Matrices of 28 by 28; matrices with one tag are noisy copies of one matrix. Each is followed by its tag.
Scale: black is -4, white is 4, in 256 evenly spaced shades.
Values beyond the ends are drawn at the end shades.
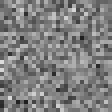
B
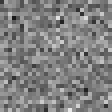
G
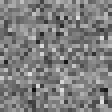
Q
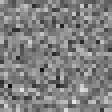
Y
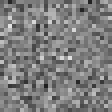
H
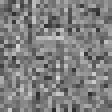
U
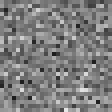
Y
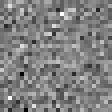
B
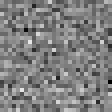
Y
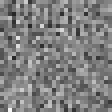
U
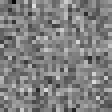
U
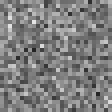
H
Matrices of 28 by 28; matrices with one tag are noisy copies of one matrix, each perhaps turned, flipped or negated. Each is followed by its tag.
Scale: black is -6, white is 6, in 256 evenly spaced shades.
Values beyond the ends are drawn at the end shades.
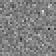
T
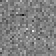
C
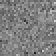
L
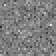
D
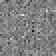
C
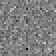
T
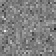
D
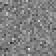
T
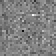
C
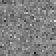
L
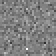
T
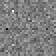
T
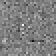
C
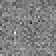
C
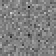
T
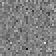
T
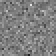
D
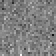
L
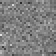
L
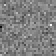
D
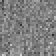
L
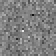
C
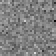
L
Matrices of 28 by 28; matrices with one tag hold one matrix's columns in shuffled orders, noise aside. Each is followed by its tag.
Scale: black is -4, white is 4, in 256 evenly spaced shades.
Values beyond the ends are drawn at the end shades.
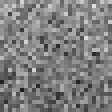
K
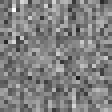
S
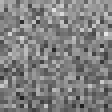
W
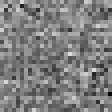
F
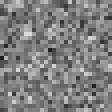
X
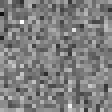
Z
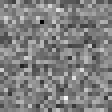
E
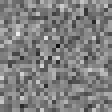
X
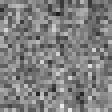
Z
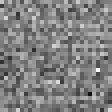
F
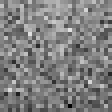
W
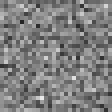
E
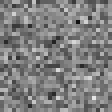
E
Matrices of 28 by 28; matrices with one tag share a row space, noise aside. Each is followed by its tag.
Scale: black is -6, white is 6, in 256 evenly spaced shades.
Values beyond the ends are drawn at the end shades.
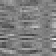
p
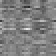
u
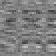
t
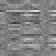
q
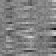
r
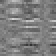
q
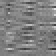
r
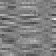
p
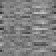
u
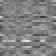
u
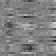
r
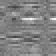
q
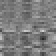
u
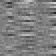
r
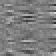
r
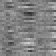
r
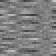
p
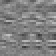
t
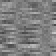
p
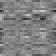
u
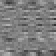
t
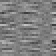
p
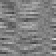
p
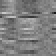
p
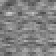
t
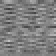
t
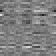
u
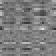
u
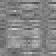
q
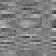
p
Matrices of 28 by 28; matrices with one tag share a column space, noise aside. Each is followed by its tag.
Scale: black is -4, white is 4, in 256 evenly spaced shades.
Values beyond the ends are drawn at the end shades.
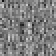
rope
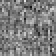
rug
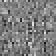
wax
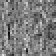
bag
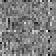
wax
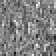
rope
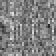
bag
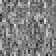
bag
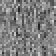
rug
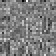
wax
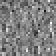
rug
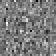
wax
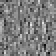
rope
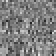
wax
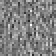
bag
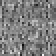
rope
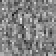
bag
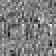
bag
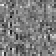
rope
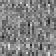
rope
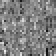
wax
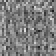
rug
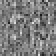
bag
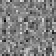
wax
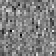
rug
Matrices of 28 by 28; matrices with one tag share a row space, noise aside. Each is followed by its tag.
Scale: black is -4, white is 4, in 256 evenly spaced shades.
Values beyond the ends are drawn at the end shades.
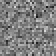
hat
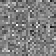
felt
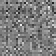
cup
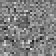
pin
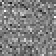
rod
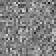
cup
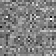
hat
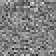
pin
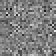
cup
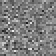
pin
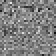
rod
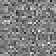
felt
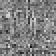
hat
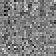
pin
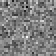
pin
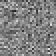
felt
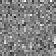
rod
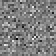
felt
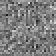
hat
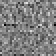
rod
